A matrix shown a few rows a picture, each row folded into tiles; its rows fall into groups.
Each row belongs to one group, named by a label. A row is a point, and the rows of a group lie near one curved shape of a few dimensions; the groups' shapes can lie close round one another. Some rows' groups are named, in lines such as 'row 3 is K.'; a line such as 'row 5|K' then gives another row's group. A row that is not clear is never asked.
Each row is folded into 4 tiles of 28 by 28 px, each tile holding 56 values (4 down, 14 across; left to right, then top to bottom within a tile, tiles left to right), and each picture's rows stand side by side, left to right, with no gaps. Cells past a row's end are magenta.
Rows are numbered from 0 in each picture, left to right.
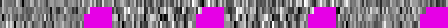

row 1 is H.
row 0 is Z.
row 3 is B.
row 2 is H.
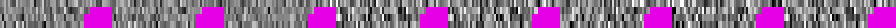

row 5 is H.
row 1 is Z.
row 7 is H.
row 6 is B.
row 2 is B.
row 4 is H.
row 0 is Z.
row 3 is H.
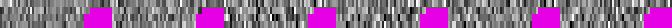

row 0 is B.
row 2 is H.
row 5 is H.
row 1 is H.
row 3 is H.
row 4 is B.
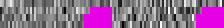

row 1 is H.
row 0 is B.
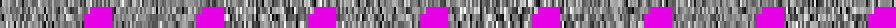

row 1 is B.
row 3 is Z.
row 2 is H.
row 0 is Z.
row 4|H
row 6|Z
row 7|B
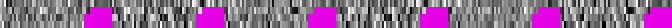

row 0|H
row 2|Z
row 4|B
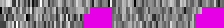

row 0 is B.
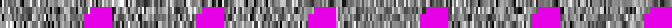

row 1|B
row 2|Z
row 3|H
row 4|Z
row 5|B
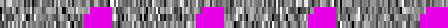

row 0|B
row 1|H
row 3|B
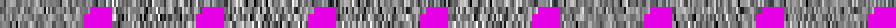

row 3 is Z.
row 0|B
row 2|Z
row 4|Z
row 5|B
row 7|Z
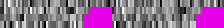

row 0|Z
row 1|Z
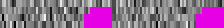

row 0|Z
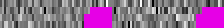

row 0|B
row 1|B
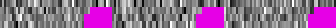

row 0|B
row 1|Z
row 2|H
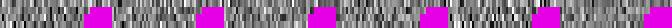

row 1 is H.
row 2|H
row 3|Z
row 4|Z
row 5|B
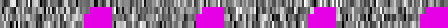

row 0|B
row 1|B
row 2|H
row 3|H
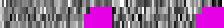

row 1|B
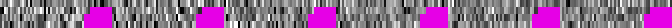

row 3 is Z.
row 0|B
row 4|H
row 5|H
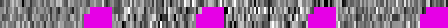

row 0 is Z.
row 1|H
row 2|B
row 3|H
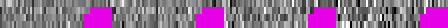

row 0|B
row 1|B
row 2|H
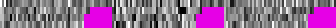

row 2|H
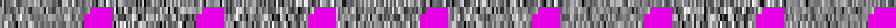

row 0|B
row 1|B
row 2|H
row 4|B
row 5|Z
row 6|H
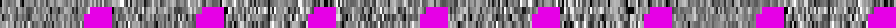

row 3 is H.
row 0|Z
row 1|B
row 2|B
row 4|H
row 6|B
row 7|B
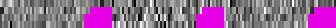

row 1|Z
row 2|H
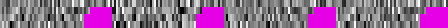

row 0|H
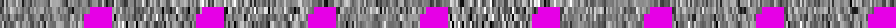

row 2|B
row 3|B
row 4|Z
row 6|Z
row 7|Z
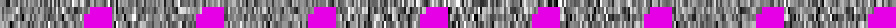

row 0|H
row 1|B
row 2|Z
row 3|H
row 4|B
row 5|H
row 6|Z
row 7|H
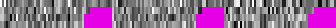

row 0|H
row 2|B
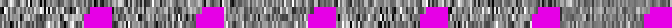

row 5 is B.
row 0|B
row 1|B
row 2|H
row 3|Z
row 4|B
